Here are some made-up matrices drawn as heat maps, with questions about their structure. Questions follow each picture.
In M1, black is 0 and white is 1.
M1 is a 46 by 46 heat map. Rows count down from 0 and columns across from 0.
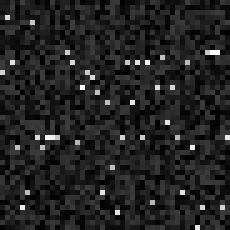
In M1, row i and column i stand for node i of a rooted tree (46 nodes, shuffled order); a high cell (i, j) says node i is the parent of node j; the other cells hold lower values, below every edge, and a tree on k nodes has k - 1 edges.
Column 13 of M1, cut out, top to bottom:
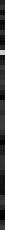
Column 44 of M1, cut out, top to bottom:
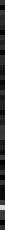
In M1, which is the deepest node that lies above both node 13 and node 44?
10
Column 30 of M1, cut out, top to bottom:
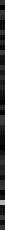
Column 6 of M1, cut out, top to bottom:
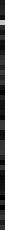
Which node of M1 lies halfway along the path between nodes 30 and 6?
41
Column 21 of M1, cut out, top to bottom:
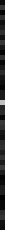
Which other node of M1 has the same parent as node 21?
26
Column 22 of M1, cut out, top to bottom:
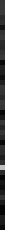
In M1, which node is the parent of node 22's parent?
24
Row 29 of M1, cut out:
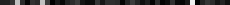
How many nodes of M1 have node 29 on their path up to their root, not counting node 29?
9
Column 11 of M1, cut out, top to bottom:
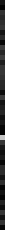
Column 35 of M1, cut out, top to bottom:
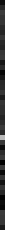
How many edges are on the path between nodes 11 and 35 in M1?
2
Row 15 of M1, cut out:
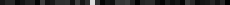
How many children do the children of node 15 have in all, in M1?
1
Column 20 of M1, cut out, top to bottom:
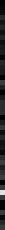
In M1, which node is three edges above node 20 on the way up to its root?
12
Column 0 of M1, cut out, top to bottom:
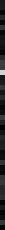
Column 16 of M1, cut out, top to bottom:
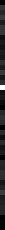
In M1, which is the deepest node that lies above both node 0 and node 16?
14
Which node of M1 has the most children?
27
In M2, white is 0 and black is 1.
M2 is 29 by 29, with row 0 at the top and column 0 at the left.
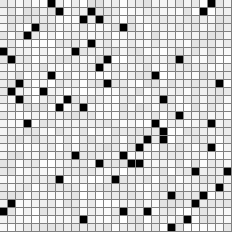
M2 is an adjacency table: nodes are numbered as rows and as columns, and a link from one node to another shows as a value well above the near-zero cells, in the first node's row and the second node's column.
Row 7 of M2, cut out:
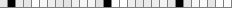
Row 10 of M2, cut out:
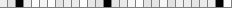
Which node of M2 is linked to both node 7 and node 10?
node 13
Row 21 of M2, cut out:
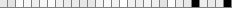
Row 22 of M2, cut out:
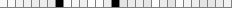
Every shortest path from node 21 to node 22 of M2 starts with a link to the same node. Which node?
node 24
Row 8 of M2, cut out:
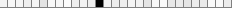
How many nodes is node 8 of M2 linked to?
1
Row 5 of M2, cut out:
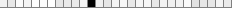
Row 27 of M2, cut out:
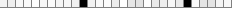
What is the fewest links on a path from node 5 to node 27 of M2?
6
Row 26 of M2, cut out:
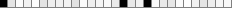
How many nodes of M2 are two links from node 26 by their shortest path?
4
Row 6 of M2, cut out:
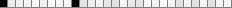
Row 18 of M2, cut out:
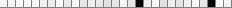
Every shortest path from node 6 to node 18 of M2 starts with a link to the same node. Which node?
node 0
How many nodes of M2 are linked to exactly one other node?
7
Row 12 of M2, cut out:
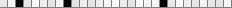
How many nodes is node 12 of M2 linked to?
3
